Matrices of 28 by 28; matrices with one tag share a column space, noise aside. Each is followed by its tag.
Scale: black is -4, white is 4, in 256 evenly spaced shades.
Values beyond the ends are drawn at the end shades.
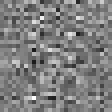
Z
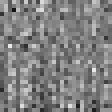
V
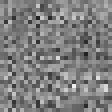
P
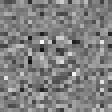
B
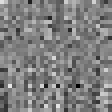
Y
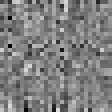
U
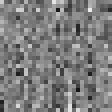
V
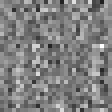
V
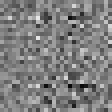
P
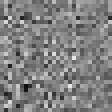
P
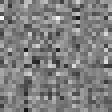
Z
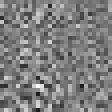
P
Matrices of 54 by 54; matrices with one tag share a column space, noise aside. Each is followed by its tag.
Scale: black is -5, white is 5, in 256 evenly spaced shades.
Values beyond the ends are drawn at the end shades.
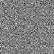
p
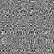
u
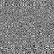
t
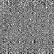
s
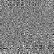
t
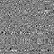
u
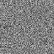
p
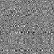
u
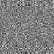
t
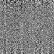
s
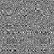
u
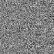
p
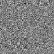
p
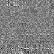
t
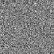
p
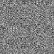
p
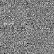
p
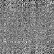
s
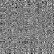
s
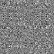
p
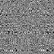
u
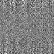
s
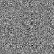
p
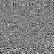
t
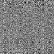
s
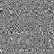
u
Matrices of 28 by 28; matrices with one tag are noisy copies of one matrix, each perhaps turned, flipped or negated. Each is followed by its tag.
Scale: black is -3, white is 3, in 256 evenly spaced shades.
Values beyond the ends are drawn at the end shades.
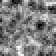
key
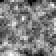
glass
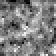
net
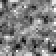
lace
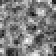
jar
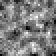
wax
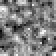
jar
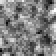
lace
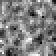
jar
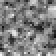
jar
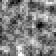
key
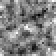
wax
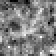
net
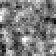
key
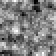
key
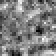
key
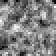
jar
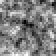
net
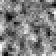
lace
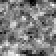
glass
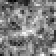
net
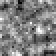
key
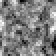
glass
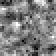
key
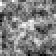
net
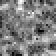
key
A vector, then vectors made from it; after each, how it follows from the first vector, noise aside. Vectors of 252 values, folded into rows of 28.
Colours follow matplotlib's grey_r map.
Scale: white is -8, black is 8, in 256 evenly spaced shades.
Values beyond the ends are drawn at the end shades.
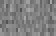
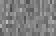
negated.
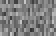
wrapped around, negated, scaled up.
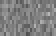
reversed, negated.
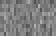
reversed, negated.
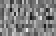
wrapped around, negated, scaled up.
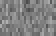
negated.
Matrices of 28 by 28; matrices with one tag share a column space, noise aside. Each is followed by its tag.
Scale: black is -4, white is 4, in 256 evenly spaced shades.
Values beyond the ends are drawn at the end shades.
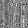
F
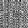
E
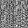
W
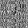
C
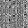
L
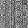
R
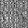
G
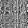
C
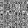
C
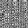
E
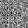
G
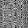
R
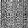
E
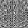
W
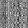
G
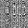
L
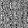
G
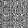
L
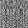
W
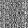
G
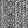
L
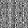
G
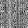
C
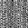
E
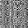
R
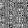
G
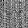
E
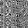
L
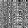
E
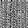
E
